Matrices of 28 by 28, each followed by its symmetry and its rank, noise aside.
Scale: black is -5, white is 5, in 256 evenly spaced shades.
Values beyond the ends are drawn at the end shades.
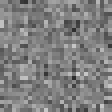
antisymmetric, rank four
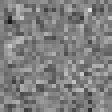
no symmetry, rank six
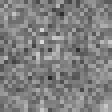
symmetric, rank eight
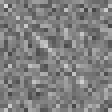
symmetric, rank six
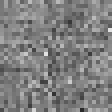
no symmetry, rank eight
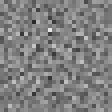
no symmetry, rank eight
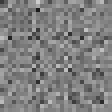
symmetric, rank four
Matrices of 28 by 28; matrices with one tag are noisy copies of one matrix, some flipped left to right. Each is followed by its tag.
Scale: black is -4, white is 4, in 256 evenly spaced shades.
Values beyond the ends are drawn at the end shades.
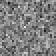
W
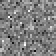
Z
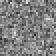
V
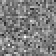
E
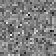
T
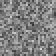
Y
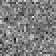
E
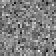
W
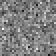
T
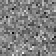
V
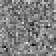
V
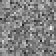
Z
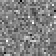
E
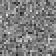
E
